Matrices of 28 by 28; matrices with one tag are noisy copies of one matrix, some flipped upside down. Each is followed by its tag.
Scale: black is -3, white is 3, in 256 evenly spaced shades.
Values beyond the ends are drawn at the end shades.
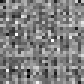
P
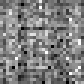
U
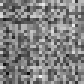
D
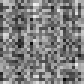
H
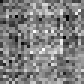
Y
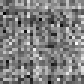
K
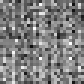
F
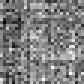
D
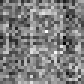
Y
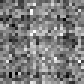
Y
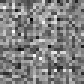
F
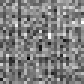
P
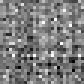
F
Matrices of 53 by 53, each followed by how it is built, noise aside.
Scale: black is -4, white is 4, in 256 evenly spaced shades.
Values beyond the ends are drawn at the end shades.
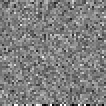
uneven rows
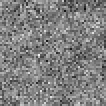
smooth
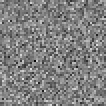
repeating columns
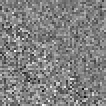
lower triangular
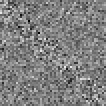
banded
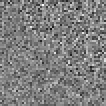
upper triangular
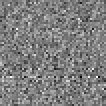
uneven rows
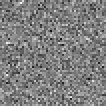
repeating columns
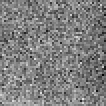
smooth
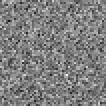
repeating columns
